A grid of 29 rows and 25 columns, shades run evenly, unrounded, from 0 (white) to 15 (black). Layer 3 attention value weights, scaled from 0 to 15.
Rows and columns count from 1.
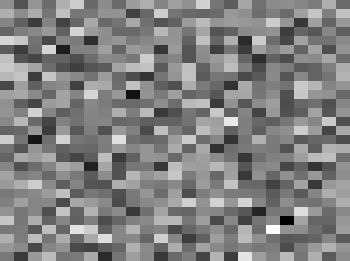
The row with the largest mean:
6
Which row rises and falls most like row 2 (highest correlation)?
24
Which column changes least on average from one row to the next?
20
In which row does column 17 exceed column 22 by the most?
10
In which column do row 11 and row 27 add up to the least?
7
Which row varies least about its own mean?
22
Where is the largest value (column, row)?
21, 25
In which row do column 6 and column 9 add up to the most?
18
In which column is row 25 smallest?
1
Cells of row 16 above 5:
20
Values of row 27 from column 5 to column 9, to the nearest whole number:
5 9 5 2 7
